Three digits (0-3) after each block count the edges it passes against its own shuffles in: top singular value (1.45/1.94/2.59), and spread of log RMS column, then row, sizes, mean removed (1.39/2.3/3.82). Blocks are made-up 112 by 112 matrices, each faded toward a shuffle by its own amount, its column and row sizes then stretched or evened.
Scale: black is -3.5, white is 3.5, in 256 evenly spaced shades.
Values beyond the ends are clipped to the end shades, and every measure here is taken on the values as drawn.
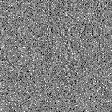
2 0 0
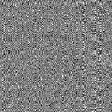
3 2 0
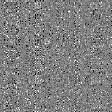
2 2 0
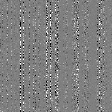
2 3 0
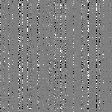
3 3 1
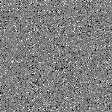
0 1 1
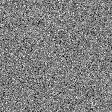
0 0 0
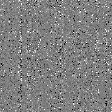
1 2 1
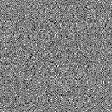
3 1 0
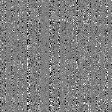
1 3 1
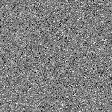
1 0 0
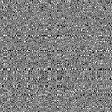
3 1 2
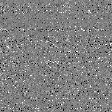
0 1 2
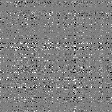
2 2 3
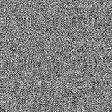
2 0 1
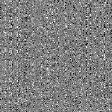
2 2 0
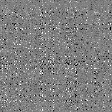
1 2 2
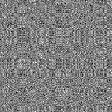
3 1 1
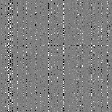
3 3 1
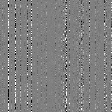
3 3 0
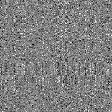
2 1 0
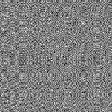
3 0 0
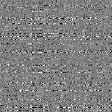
2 1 3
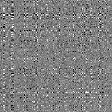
3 2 2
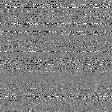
1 1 3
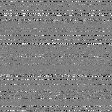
2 0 3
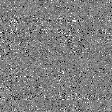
1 1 2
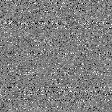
1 0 2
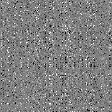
2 2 1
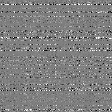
1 1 3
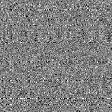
2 0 2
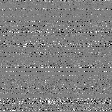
0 0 3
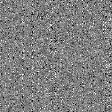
1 2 0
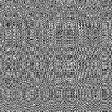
3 1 1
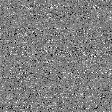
0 0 2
